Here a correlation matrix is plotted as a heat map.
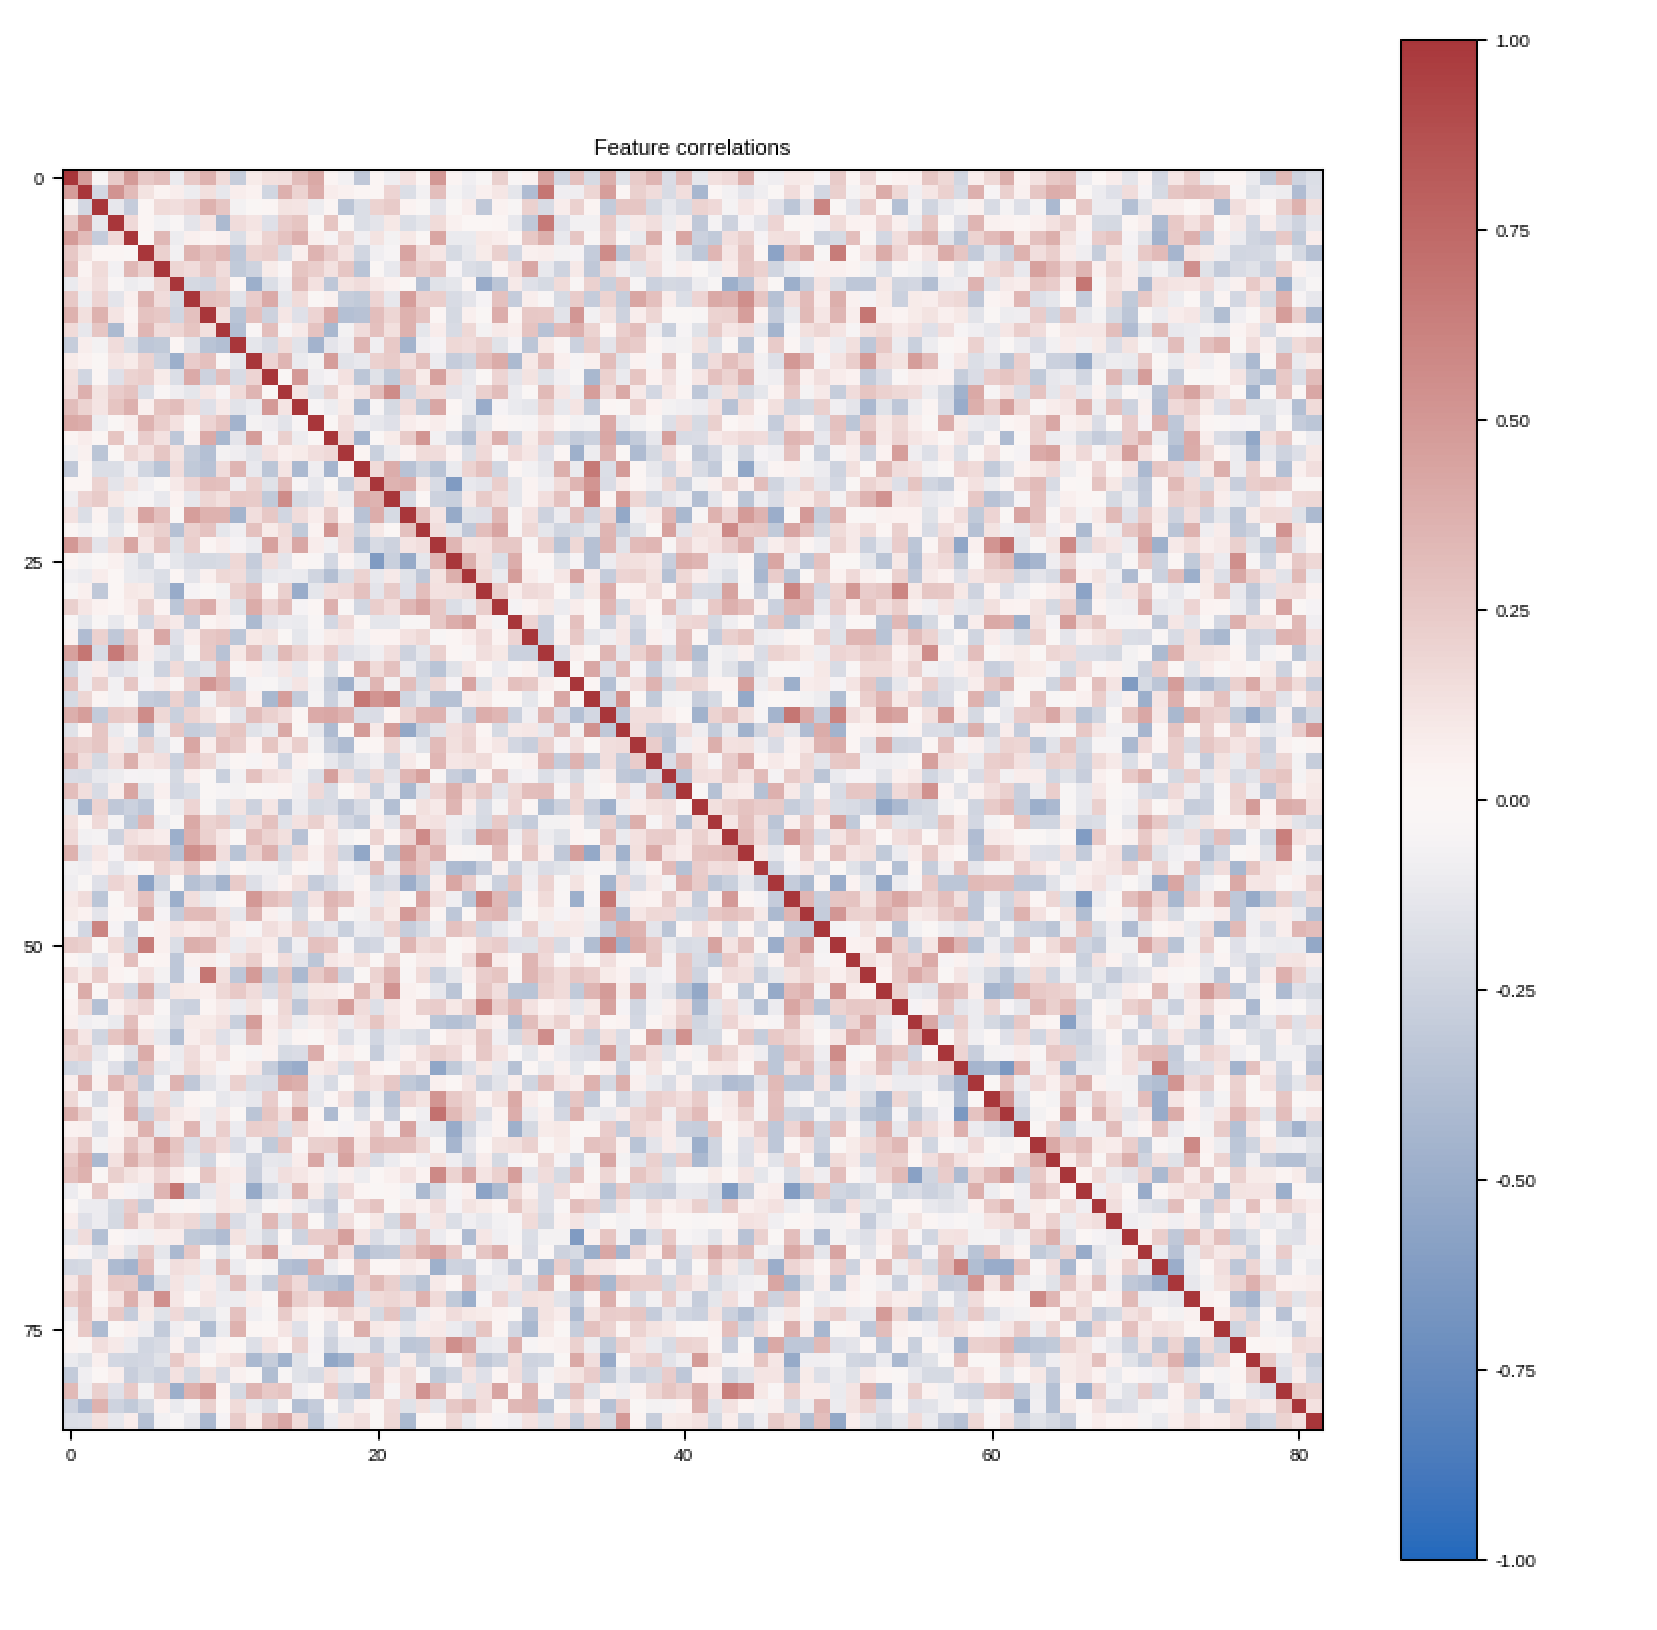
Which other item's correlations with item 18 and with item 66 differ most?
47
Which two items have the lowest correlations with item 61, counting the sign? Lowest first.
58, 71
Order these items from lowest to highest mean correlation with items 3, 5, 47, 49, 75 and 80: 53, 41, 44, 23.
41, 44, 23, 53
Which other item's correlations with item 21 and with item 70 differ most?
34
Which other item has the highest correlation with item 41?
77
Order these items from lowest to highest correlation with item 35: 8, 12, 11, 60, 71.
11, 60, 71, 8, 12
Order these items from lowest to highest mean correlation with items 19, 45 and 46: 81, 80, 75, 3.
3, 80, 81, 75
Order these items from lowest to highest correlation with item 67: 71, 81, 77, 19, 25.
71, 25, 81, 19, 77
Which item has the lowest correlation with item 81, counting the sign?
50
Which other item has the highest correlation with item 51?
27
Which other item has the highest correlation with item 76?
25
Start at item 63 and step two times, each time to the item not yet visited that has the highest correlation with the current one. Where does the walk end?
6
